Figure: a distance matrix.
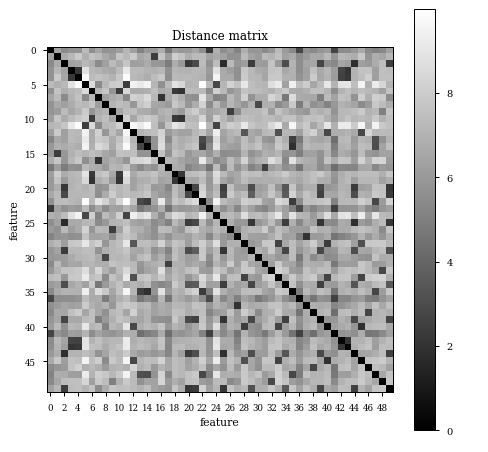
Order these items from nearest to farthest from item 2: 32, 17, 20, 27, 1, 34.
20, 34, 17, 27, 1, 32
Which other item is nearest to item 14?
35
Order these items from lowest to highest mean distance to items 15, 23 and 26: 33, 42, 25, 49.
25, 42, 49, 33
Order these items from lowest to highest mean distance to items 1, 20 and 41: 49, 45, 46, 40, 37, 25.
25, 49, 46, 37, 40, 45
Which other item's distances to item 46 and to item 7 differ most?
16
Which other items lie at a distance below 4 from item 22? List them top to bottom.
13, 14, 35, 47
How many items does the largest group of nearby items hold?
9
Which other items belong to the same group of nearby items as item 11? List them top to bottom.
5, 24
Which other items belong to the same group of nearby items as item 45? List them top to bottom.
12, 28, 33, 40
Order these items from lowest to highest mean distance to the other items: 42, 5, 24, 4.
42, 4, 24, 5
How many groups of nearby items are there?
15
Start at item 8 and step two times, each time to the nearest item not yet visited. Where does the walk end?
36
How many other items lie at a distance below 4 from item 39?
8
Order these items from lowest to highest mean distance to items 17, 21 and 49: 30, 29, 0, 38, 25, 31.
25, 29, 31, 0, 30, 38
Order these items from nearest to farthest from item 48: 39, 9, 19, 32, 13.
32, 9, 13, 19, 39
